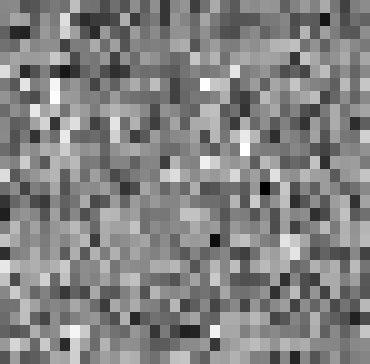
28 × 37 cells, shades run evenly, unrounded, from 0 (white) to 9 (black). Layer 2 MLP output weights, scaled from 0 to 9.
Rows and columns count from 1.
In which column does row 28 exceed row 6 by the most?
1
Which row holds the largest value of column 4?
11
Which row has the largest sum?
2
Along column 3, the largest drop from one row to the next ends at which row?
7
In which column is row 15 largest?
27
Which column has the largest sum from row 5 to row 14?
33
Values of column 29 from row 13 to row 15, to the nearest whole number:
6 4 2
